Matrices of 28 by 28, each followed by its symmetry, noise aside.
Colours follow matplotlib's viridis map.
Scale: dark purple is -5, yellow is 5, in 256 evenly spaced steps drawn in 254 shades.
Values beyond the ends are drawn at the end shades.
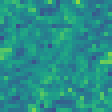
same after a half turn.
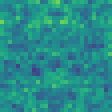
mirrored left to right.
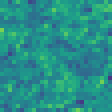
antisymmetric.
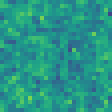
mirrored top to bottom.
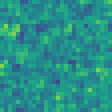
no symmetry.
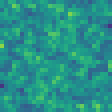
same after a half turn.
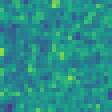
no symmetry.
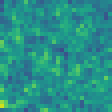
no symmetry.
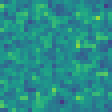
mirrored top to bottom.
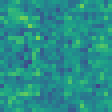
mirrored top to bottom.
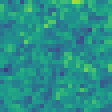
no symmetry.
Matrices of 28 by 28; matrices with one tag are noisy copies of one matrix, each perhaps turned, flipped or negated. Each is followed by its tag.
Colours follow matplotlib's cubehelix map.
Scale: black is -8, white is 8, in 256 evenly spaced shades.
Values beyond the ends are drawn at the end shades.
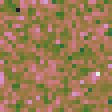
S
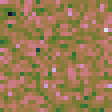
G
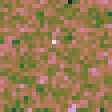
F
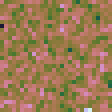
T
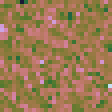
T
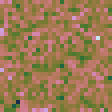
S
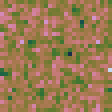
F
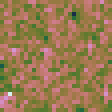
S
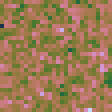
T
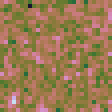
G
